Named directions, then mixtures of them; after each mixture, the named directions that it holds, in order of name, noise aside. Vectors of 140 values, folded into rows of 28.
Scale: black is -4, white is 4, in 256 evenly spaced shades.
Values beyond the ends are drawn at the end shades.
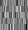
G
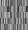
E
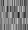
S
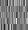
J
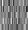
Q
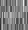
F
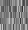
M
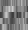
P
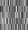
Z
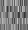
S.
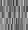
G, Q, Z.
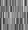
F.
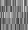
F.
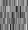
G, P.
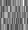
F, P, Q.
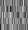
E, F, S.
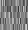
E, M.
